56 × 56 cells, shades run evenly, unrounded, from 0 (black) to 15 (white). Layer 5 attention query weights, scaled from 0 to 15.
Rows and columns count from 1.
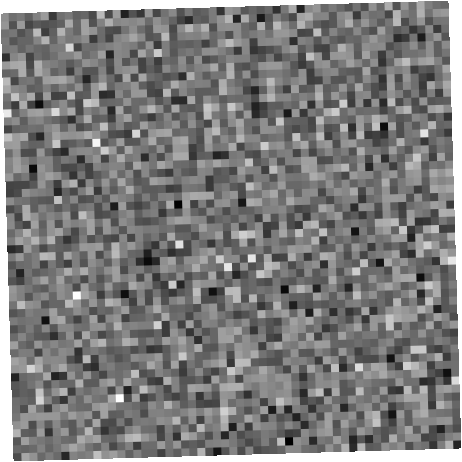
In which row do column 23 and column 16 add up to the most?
54
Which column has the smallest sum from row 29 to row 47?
18
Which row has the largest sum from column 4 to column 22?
42
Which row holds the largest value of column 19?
40
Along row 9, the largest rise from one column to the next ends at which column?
24
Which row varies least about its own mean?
43
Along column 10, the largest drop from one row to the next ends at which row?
45
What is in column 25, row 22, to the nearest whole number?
8
